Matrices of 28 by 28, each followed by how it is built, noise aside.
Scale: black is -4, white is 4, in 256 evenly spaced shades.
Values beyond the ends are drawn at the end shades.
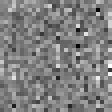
uneven columns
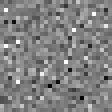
sparse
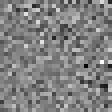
upper triangular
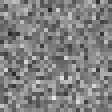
noise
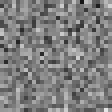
repeating columns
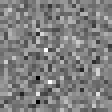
uneven columns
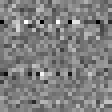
uneven rows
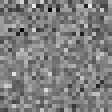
uneven rows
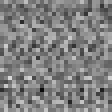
repeating columns
